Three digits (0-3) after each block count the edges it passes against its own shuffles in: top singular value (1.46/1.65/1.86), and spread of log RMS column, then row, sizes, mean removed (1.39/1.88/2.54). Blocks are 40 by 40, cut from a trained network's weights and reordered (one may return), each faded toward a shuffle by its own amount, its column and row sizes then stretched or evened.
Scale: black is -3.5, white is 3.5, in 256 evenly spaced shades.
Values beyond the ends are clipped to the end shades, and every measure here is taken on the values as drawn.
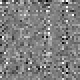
0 2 2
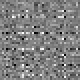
3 1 3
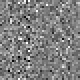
0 2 0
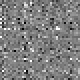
0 2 2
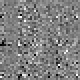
0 2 2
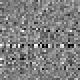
3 0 2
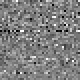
0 0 2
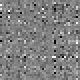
0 2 2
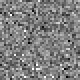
0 0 1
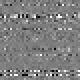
3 0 3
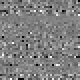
0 0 3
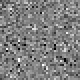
0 1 1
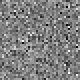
0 1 0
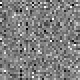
2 1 0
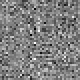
1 1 0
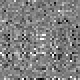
3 0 2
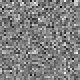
2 0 1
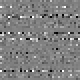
0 0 3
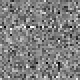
1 0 1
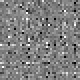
0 2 2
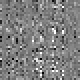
2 3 1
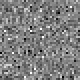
1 0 1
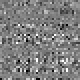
3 1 3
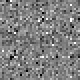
0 2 1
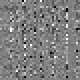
0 3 1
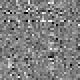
2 2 1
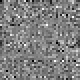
0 0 2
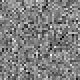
1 0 0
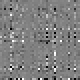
3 3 2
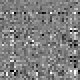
2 2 2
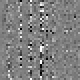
1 3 0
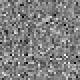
1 0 1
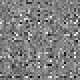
2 2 2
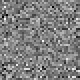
2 0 1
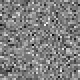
0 0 0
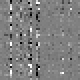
2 3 1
